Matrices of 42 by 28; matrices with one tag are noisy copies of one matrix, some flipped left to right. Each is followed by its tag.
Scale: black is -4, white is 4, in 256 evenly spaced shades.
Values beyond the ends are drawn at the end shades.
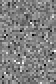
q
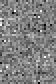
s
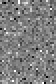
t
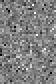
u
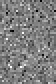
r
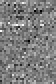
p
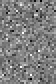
r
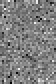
t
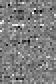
p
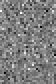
u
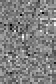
s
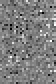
s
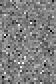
q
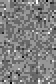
t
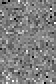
t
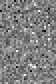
r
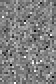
q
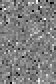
t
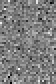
t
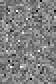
r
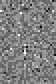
u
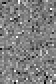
t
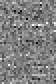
p
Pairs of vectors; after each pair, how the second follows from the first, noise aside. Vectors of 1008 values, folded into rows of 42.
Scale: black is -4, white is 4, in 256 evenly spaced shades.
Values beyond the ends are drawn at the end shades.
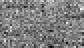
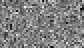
sign-scrambled.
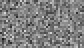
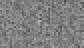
wrapped around, negated, shrunk.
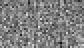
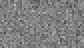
wrapped around, negated, shrunk.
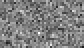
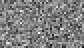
sign-scrambled.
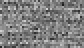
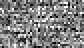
wrapped around, negated, scaled up.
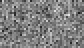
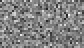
sign-scrambled.
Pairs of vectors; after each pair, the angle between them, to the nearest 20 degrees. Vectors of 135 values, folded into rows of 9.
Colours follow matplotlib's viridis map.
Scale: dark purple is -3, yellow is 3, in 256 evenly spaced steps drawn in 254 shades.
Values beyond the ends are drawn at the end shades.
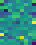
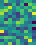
120 degrees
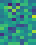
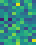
100 degrees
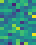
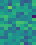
120 degrees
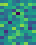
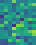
60 degrees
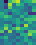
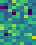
80 degrees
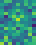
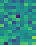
60 degrees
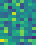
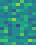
40 degrees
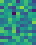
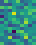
120 degrees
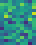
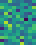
60 degrees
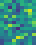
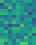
140 degrees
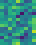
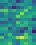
140 degrees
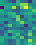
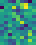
20 degrees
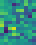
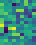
20 degrees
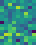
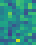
120 degrees
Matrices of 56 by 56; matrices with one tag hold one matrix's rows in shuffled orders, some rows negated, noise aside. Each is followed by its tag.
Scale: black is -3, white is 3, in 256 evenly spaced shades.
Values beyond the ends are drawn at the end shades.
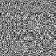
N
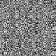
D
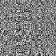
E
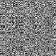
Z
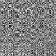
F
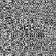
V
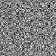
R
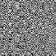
F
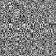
F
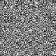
D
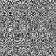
F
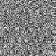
D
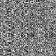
V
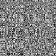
Z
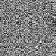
D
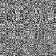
Z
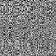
F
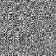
F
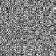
N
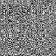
F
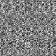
R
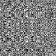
V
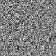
F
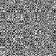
Z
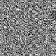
D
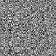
F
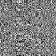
E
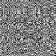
N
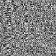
V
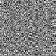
D
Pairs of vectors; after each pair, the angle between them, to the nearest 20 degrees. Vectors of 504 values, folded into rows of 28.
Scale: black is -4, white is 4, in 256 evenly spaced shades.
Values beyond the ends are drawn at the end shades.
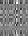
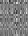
40 degrees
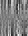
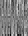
140 degrees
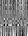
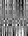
140 degrees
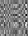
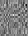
140 degrees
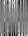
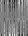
160 degrees
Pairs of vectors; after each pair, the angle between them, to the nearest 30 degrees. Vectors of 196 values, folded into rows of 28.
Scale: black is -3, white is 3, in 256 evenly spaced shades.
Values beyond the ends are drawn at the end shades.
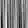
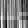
150 degrees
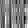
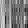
150 degrees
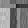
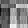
150 degrees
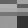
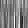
90 degrees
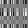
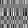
150 degrees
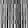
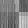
120 degrees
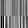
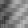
90 degrees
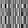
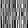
60 degrees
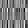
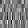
120 degrees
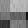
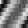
90 degrees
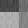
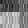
30 degrees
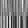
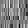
90 degrees
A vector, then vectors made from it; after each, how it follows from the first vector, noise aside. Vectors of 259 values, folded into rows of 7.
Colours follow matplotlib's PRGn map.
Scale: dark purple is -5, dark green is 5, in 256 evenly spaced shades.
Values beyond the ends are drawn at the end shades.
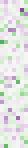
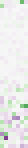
reversed, partly zeroed.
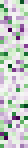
reversed, scaled up.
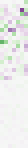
partly zeroed.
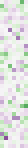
reversed.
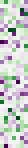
negated, scaled up.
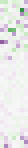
negated, partly zeroed.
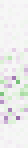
partly zeroed.
